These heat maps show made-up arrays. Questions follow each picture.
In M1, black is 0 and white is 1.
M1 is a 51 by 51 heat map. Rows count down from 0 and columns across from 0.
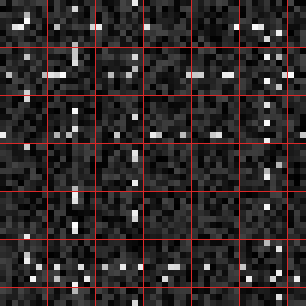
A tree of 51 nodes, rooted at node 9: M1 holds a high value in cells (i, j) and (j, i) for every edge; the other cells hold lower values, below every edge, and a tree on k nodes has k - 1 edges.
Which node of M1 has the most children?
12
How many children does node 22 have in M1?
9
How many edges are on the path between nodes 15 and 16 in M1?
2
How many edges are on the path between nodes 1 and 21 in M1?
2
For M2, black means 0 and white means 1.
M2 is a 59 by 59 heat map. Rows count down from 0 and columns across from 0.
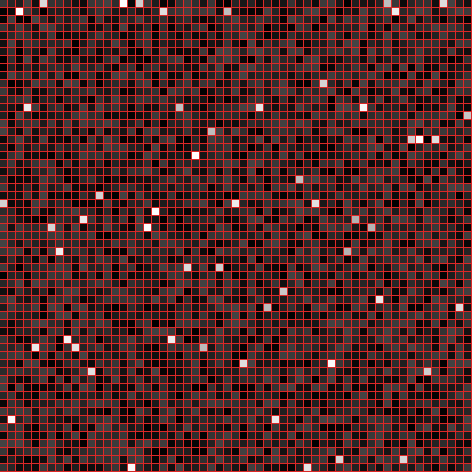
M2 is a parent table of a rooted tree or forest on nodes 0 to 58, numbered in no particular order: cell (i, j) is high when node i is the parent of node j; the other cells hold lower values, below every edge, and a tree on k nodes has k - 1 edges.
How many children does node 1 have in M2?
4
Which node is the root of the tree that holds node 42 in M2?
14
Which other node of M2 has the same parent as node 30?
41
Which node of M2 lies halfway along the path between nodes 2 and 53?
28
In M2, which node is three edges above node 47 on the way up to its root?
13
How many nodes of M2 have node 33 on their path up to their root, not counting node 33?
5
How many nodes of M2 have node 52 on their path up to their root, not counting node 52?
11
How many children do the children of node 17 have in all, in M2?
2
